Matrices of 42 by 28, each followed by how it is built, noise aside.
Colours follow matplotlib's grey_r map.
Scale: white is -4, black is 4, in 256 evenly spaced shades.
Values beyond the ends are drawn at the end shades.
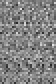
repeating columns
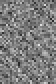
Toeplitz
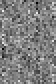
uneven columns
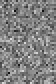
repeating columns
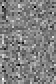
uneven columns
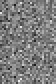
repeating rows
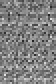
repeating columns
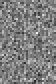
repeating rows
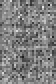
blocks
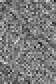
Toeplitz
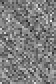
Toeplitz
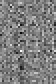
low rank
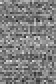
blocks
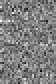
low rank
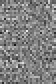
blocks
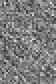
Toeplitz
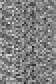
repeating rows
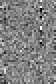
uneven columns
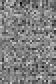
blocks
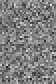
repeating columns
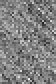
Toeplitz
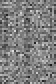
blocks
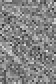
Toeplitz
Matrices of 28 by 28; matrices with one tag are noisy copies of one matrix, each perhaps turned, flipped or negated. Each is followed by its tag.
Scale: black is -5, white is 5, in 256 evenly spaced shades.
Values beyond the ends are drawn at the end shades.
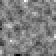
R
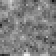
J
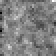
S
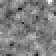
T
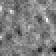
T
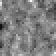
J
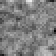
J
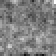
S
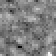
T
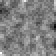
J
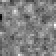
R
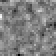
R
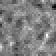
T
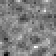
T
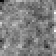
S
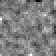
R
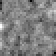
J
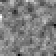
R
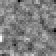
R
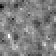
T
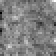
S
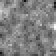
J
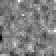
R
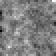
S
